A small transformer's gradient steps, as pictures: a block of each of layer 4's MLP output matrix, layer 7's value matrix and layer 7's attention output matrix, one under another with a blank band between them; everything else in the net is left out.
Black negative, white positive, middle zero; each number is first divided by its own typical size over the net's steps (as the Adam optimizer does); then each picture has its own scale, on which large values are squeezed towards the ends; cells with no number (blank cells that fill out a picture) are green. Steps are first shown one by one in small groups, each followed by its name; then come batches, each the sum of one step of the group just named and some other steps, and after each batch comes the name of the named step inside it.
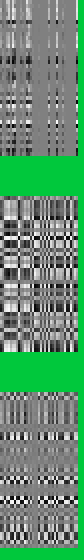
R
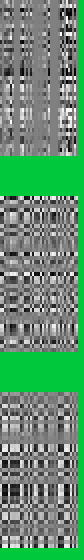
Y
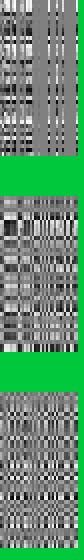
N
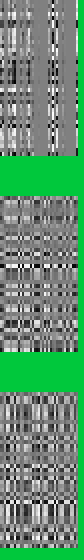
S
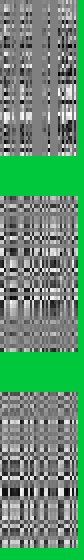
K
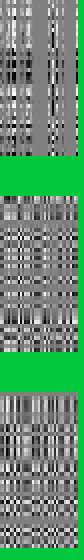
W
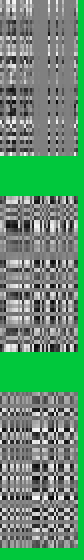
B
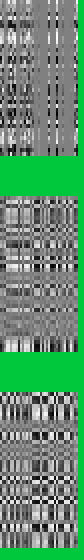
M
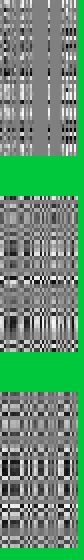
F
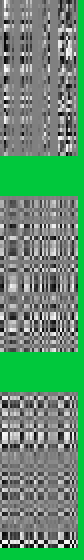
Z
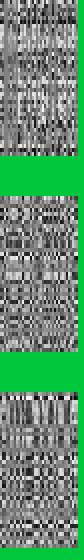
M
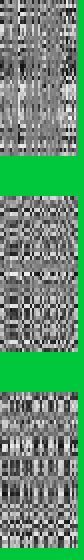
Y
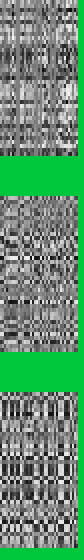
M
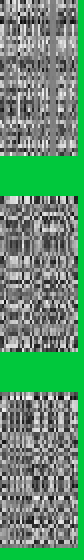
B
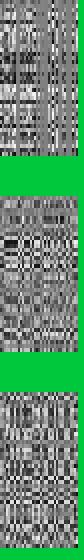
S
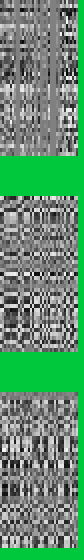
Y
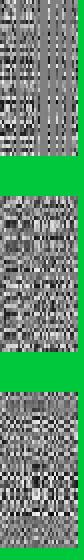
B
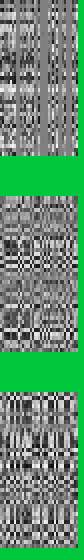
S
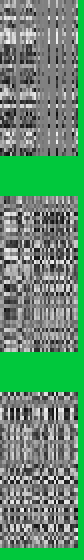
M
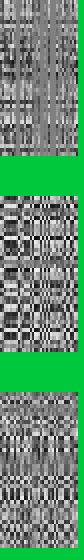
R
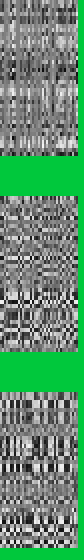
W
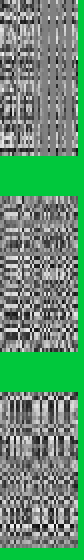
M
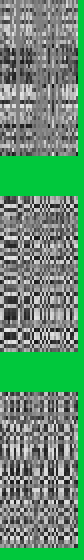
W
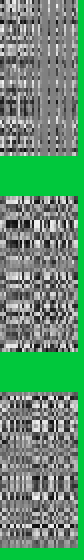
B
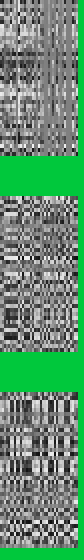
W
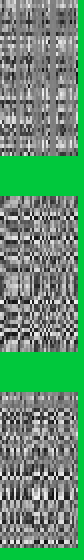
B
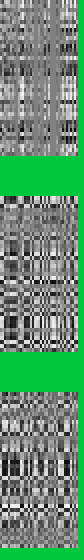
F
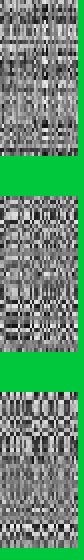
N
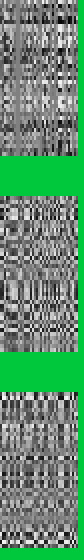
Z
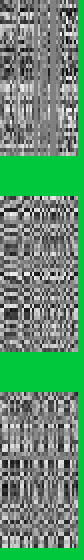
Y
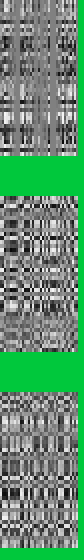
K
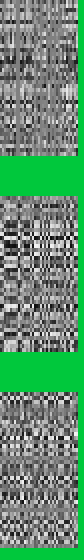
R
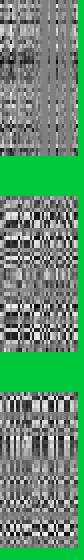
R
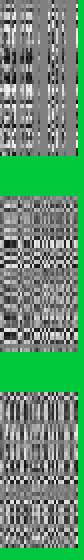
S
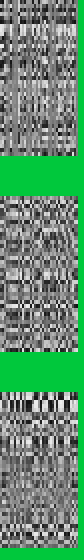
Z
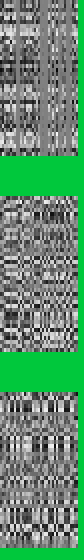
S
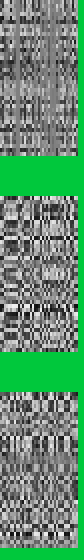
R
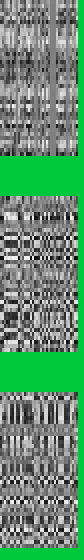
R
